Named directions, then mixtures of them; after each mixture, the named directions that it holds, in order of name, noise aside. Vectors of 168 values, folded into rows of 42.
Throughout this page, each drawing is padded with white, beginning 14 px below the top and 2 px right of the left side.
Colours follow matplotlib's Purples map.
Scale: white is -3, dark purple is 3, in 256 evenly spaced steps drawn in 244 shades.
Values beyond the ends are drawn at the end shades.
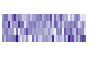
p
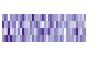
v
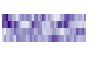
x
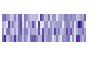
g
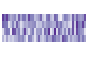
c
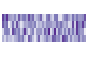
c.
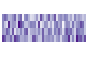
g, p.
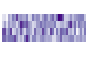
c, x.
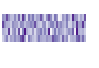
c, v.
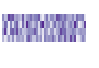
g, v.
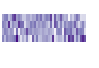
p.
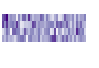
c, x.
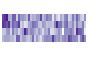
c, p, x.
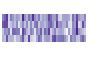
c, g, v.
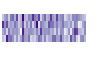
g, v.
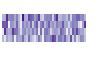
c, g.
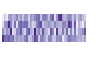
c.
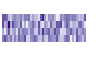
g, v, x.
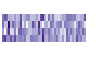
g, v, x.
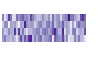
p.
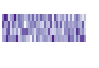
c, p, v.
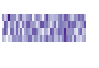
v.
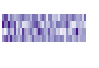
v, x.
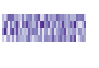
g, v.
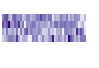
p, x.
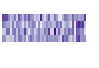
c, g.
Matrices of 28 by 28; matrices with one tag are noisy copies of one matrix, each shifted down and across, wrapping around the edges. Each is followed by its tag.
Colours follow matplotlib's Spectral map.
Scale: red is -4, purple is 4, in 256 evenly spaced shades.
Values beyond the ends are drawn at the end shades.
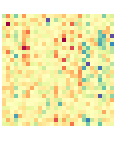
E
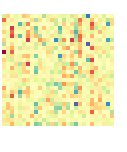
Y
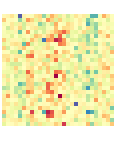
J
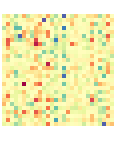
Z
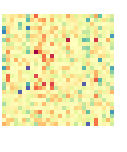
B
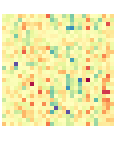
E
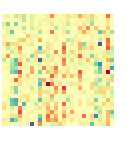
B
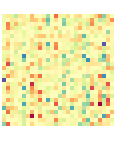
Y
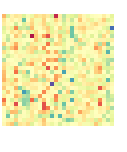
Z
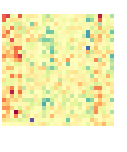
J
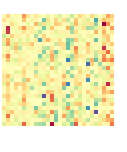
B
